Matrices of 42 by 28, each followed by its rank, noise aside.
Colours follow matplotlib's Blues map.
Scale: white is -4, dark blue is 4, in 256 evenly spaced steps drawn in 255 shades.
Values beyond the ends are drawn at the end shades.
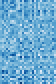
three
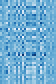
two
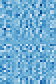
four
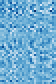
three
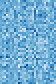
five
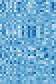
four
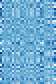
two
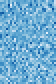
six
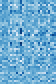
three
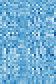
four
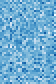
six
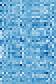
four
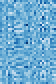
five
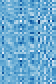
three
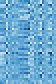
two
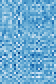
four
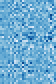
six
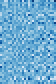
four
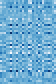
two
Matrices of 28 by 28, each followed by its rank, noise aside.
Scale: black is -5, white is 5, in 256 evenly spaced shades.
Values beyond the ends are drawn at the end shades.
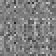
six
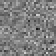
six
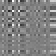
one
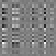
one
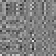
three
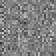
six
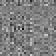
four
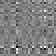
two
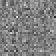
six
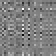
two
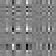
one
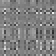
two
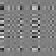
one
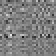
three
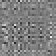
three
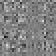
four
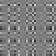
one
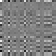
one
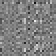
four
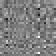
three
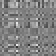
two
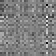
three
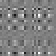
one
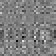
three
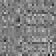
four
